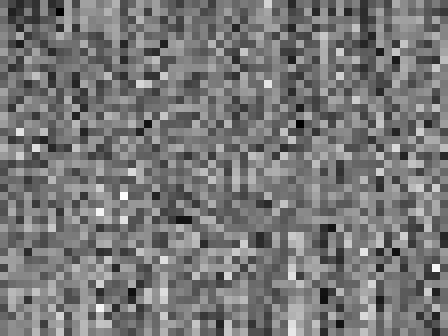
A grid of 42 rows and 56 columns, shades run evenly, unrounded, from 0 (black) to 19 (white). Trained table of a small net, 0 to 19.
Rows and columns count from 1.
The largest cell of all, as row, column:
25, 16
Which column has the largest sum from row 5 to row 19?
41
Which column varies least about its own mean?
39
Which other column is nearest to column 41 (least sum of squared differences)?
33
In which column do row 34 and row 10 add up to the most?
55
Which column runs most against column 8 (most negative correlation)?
9
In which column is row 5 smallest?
47
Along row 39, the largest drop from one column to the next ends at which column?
48
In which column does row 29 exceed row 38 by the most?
4
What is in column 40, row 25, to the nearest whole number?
12
